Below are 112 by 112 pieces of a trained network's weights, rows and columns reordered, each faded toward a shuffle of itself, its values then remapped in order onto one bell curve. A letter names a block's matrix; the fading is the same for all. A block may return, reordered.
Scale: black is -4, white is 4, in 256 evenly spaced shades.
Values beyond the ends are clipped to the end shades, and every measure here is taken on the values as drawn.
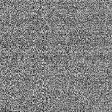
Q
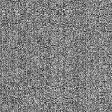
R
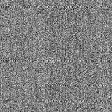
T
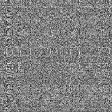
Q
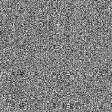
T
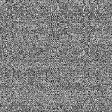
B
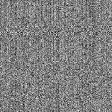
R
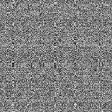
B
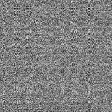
B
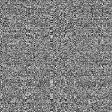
Q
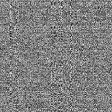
Q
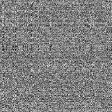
B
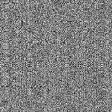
T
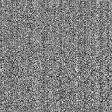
R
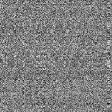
B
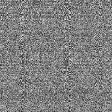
Q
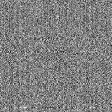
T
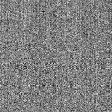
R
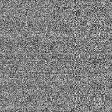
Q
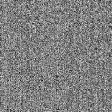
T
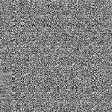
B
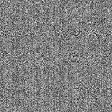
T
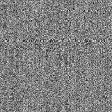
T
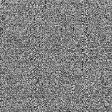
Q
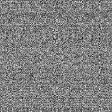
Q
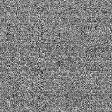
Q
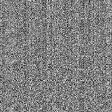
R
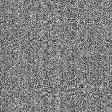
T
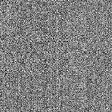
T
